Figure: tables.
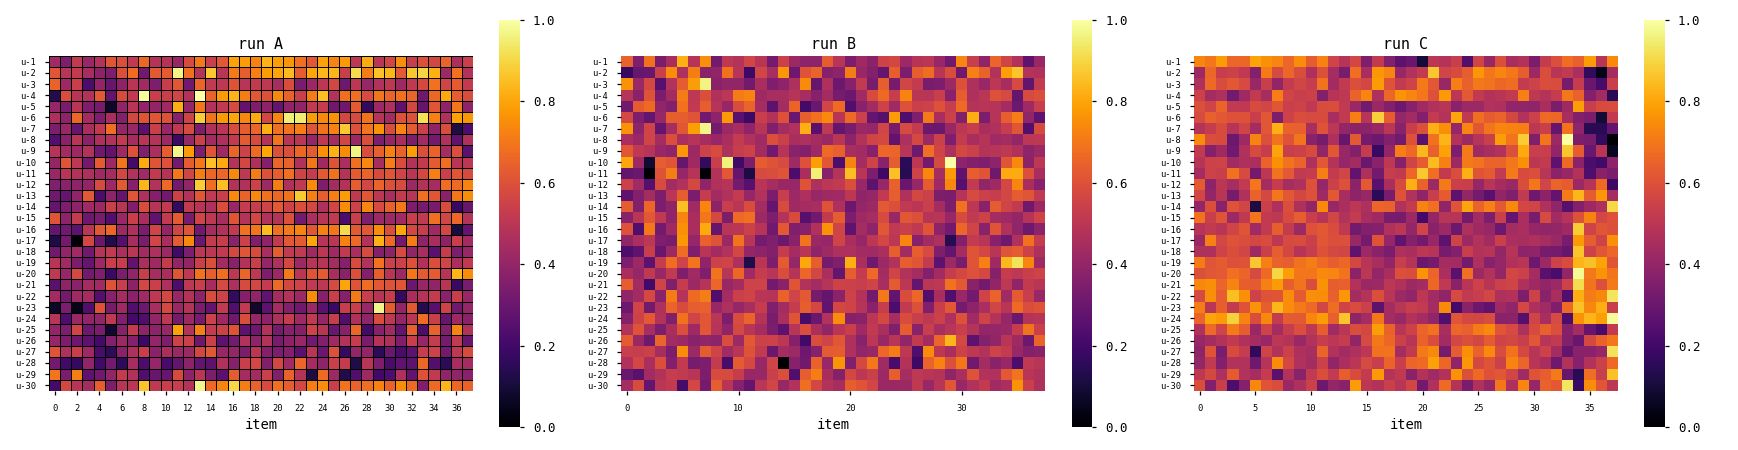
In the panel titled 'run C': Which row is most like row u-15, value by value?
u-5
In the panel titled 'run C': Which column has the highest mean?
7
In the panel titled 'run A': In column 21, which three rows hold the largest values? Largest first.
u-6, u-2, u-1
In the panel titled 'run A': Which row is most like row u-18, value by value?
u-8
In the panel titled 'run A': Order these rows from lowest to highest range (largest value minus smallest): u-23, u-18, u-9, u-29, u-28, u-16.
u-18, u-28, u-29, u-9, u-16, u-23
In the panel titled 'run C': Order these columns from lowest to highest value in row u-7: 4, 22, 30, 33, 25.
30, 4, 25, 33, 22
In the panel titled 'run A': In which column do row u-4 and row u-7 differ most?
8
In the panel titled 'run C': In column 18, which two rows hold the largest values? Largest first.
u-4, u-9
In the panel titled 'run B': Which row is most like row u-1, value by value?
u-14
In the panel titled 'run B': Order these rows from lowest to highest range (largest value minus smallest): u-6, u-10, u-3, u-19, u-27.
u-27, u-6, u-3, u-19, u-10
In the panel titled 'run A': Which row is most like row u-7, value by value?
u-16
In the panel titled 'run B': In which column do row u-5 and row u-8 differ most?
13
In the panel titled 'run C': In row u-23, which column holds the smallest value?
23
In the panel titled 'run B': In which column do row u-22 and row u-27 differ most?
27
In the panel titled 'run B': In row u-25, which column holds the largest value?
36
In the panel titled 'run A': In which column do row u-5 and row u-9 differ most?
25
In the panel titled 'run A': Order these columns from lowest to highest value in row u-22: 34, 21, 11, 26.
26, 11, 21, 34
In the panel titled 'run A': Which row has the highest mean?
u-2
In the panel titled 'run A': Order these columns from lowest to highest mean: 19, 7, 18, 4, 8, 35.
4, 7, 8, 35, 19, 18
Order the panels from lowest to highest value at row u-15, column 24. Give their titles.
run C, run B, run A
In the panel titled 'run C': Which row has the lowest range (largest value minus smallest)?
u-26
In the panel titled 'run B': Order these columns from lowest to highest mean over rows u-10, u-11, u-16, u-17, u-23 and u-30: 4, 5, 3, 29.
3, 5, 4, 29
